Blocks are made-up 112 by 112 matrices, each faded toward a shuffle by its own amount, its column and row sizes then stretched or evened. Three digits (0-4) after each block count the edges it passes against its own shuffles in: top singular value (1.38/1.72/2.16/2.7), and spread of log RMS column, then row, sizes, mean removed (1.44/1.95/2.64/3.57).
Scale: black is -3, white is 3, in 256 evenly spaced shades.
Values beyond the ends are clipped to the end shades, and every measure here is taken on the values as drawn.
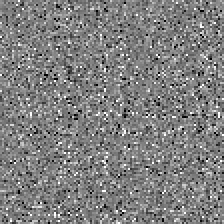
0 2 2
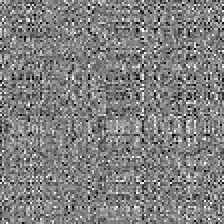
4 3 2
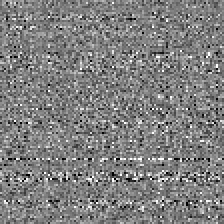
1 2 4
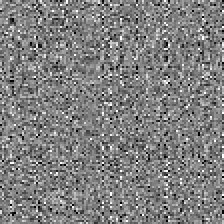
4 3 1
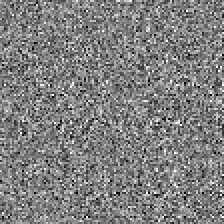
2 1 2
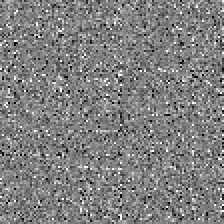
1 2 2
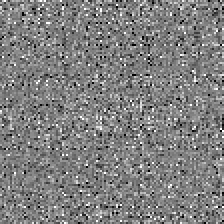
2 2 3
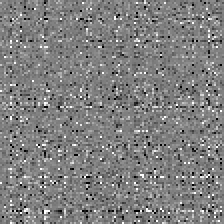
3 3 3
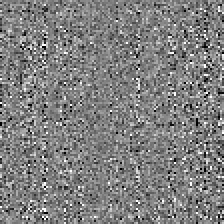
0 4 2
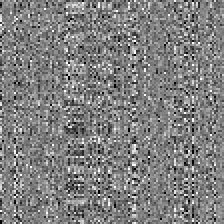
4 4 0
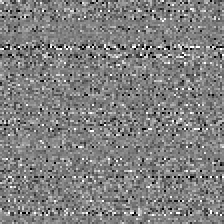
1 0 4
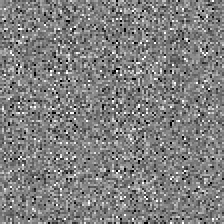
2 3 2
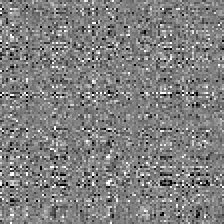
4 3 3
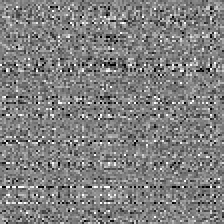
4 2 4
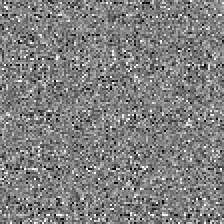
1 1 3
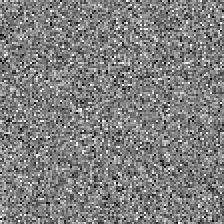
1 1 1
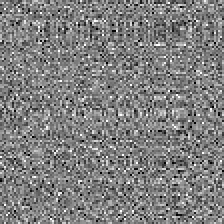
4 0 1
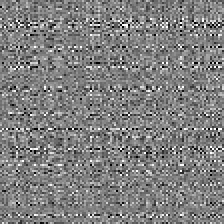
4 2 4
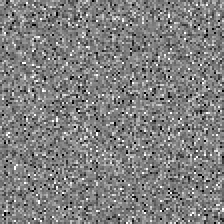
2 2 0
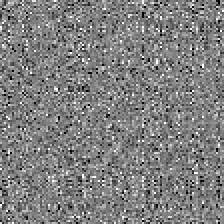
3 3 1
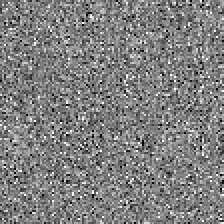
2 2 0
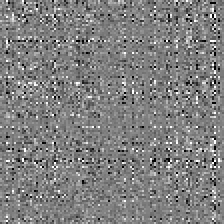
3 4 4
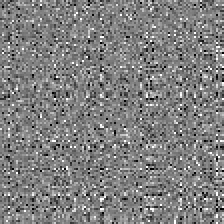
4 3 2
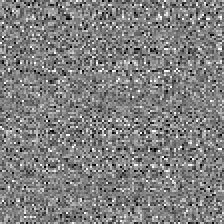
4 0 3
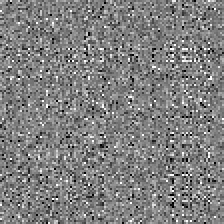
3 3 2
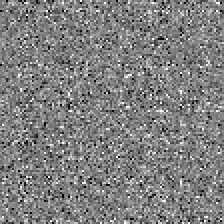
1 2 2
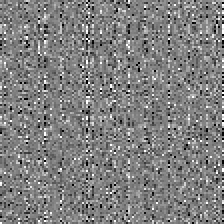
4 4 0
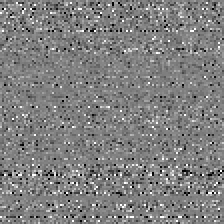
1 0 4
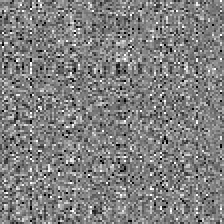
4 3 0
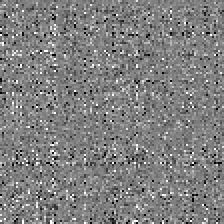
1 3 3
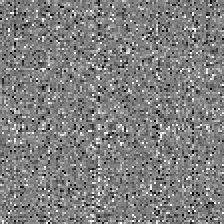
3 2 1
